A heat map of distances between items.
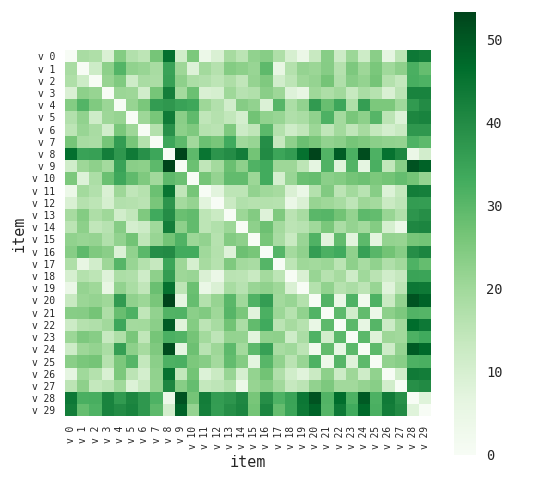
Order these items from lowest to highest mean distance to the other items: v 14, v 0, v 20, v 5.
v 0, v 14, v 5, v 20
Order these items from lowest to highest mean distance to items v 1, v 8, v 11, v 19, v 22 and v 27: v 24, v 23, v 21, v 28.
v 24, v 23, v 21, v 28
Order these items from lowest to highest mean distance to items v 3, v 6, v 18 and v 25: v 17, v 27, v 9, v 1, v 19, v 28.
v 19, v 27, v 17, v 1, v 9, v 28
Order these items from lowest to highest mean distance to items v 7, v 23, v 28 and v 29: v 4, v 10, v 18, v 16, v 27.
v 10, v 18, v 27, v 4, v 16
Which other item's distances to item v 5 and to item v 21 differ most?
v 25
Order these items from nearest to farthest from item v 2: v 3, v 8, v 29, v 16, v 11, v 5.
v 5, v 11, v 3, v 16, v 29, v 8
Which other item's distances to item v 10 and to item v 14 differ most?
v 27
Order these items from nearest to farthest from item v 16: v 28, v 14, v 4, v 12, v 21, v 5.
v 4, v 12, v 5, v 14, v 21, v 28
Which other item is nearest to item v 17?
v 1
